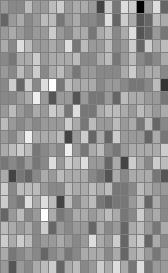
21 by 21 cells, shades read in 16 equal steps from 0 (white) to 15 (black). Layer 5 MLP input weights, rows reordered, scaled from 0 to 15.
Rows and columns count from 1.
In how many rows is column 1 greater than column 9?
10
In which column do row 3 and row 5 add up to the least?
17
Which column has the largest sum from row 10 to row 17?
16
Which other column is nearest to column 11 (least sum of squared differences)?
20
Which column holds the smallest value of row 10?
9
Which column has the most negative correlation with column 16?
18
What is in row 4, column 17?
3
